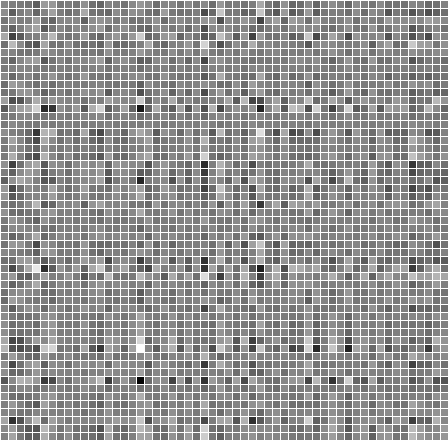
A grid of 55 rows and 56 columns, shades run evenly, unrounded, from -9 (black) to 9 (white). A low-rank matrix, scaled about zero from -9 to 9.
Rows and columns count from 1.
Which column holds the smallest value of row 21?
26
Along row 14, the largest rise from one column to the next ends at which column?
40
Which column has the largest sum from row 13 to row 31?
28
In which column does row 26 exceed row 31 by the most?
5
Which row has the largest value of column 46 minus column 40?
44
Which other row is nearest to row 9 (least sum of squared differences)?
15
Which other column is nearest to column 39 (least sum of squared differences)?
1
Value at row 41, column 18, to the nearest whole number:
2
